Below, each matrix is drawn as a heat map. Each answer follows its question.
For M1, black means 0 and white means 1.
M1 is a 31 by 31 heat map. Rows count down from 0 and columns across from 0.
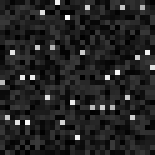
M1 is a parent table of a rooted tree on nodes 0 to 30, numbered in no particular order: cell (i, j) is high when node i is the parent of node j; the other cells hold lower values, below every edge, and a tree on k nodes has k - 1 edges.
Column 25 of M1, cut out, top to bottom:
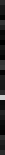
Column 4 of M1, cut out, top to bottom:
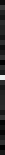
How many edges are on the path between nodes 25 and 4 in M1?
9
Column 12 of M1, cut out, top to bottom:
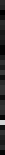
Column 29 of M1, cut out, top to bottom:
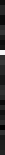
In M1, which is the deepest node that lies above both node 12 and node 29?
10
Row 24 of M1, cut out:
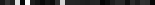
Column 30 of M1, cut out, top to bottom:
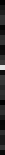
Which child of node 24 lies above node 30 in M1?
3
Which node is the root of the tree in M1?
19
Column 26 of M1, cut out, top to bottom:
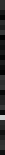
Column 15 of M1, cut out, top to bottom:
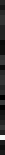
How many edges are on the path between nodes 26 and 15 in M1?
5
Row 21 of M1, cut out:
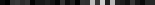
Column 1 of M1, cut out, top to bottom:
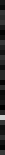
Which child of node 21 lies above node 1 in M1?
20
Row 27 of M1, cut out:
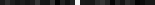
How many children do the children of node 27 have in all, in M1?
3
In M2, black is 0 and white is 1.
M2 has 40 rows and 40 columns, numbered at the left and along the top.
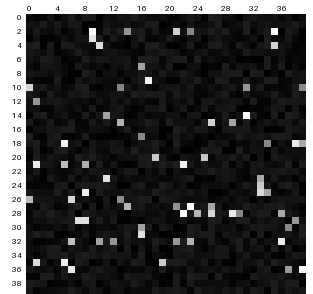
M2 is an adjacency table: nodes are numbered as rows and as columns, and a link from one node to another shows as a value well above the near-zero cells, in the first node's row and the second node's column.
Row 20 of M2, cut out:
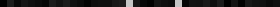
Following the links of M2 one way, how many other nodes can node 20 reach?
8
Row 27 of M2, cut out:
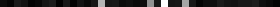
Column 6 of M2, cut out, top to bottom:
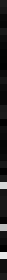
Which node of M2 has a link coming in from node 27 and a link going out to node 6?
node 26
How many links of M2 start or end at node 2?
5
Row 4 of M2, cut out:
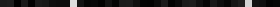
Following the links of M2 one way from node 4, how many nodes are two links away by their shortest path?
7
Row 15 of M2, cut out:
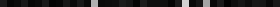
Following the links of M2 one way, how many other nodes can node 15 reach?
9
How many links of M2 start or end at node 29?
5
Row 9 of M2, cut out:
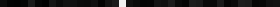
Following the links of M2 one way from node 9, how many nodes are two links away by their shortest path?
1
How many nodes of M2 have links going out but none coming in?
8
